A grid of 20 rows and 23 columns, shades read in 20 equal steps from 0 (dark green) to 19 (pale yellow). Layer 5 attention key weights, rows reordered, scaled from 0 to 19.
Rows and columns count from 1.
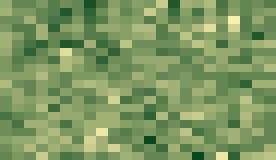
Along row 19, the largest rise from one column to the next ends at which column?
15
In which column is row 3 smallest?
8
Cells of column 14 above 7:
10
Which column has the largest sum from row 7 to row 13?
6
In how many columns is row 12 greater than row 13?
10
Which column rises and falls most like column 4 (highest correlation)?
19
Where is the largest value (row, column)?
3, 20
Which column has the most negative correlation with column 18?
5
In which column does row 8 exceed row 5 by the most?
22
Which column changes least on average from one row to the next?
1
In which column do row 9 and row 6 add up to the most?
23
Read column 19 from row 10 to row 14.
7 7 7 9 11
